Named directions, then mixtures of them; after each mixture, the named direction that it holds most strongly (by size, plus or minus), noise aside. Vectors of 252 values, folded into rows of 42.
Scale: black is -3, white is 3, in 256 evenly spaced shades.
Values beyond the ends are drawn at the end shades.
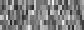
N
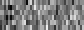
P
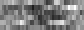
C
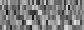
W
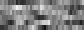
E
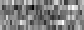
C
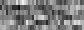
E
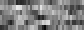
E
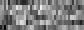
E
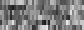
E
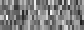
N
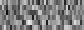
W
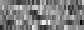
E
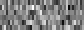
W
